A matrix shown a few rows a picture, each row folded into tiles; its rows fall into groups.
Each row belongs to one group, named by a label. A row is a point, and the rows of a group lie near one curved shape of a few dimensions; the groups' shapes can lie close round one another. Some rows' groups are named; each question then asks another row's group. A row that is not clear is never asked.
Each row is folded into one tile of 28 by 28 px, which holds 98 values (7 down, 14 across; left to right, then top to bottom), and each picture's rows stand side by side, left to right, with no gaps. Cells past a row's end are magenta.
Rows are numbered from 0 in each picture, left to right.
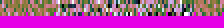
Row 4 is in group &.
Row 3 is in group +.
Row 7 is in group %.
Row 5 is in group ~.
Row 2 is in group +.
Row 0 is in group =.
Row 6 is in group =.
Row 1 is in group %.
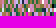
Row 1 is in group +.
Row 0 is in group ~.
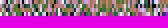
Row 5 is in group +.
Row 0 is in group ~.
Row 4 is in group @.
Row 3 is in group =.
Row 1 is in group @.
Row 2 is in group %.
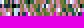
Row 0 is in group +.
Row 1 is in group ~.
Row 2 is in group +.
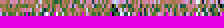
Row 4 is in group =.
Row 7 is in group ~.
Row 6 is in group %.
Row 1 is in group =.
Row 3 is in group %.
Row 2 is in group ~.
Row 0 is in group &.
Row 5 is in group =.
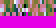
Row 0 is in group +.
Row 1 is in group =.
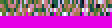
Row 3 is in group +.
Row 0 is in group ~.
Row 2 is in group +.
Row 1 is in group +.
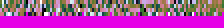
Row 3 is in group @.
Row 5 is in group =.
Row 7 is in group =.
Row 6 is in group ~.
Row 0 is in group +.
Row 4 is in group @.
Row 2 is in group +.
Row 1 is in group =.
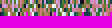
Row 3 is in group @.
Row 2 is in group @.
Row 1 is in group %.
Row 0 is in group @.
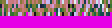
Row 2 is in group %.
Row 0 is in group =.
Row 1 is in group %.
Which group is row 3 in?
~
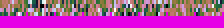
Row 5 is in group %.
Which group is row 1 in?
+
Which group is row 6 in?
=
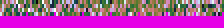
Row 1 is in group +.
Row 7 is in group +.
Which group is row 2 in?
~
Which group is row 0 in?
~
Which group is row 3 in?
@
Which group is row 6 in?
%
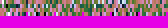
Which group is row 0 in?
+
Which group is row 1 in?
~
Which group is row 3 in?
%
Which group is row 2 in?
~
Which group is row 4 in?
%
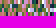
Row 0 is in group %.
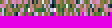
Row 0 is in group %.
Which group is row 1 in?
+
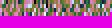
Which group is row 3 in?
~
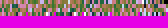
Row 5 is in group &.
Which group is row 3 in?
~
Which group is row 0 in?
%
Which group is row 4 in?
%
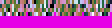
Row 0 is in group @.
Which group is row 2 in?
%
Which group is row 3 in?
@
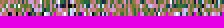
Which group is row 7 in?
@
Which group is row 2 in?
+
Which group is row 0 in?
~
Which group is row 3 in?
~
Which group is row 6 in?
+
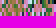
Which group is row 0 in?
%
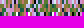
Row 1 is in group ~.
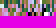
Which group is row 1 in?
=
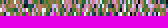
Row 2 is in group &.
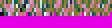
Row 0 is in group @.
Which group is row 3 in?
~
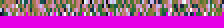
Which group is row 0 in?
@
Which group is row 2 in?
@
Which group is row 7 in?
@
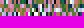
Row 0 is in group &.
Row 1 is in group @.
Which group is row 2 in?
+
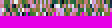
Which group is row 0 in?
+
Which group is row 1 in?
@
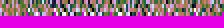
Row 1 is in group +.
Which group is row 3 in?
@
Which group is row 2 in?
@
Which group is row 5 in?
@
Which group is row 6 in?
+
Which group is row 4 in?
@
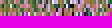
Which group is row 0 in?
%
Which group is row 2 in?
%
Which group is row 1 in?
~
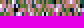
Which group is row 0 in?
=
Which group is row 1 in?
&
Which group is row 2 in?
+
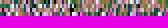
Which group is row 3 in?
=
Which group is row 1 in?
@
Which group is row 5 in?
=
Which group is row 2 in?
=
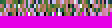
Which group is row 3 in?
@
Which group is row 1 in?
~
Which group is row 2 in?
%
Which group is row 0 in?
~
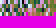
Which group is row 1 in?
=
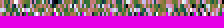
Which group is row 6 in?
+
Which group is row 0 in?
+
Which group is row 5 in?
=
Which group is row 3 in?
~
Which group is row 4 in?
+
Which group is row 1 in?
+
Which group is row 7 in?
@
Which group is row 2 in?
~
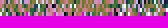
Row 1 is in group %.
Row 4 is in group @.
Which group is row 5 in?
+
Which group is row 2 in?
~
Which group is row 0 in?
~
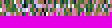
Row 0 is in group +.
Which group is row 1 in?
&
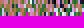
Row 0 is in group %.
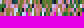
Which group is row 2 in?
%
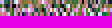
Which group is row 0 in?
+
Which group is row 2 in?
@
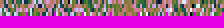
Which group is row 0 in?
@
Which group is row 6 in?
+
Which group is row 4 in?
&
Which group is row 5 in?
~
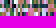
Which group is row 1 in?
+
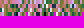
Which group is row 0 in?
%
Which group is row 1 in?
~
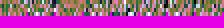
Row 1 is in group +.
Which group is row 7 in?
=
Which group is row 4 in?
=
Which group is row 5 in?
+
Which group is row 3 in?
@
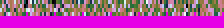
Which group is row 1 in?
&
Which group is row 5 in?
&
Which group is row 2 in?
@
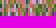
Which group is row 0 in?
=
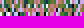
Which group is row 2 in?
%
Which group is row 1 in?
~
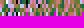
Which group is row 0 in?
&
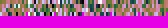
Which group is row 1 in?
~
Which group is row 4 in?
%
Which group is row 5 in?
%
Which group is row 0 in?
~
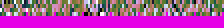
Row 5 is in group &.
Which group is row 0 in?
+
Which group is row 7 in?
=
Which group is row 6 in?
@
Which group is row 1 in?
&
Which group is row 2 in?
=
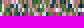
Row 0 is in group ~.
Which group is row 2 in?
+
